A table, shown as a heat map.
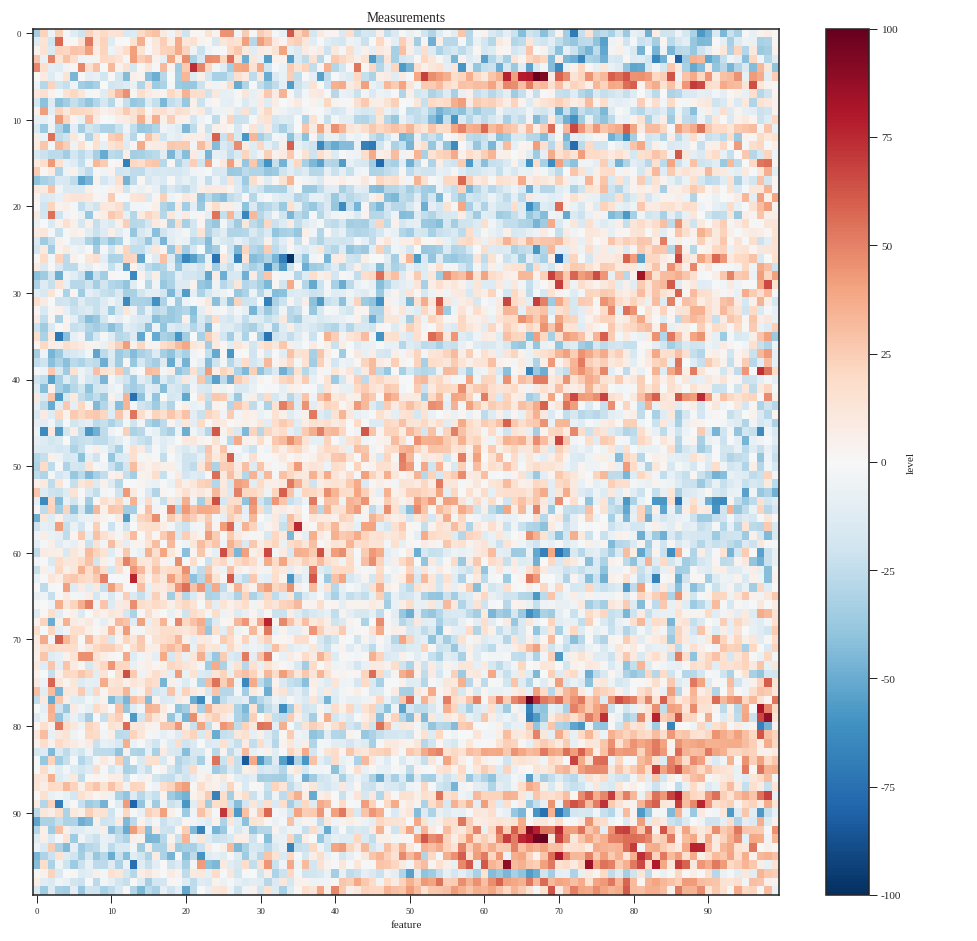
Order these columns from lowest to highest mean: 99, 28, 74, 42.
28, 42, 99, 74
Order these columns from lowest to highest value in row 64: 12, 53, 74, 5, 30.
5, 12, 53, 74, 30
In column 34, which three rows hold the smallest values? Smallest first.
26, 84, 94
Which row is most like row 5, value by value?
93
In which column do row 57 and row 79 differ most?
97
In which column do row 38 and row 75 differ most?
2
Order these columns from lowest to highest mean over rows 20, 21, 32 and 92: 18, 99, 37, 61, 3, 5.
18, 37, 5, 61, 3, 99
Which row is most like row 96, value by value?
83
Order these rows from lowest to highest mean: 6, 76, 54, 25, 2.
25, 2, 54, 76, 6
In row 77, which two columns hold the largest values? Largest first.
66, 67
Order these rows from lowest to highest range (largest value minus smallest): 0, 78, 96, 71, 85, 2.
71, 2, 85, 0, 78, 96
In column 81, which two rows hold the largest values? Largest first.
28, 95
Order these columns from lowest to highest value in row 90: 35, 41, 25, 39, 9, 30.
39, 9, 30, 35, 41, 25
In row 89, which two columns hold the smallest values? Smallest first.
13, 3
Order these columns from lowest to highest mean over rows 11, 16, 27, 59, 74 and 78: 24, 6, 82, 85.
6, 24, 82, 85
